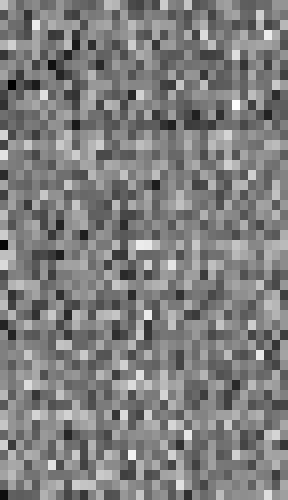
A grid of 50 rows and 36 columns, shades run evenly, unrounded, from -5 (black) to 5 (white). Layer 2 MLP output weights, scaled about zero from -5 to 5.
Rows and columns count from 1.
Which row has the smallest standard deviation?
17
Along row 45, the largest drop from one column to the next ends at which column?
2
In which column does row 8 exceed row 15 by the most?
1
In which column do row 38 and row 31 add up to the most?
18
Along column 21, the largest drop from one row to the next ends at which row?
41
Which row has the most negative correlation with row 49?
5
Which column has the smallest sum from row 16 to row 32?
16
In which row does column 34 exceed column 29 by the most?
4
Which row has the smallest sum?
13
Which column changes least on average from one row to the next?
3
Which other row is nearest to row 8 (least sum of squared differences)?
30
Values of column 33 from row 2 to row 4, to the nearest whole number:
3 2 0
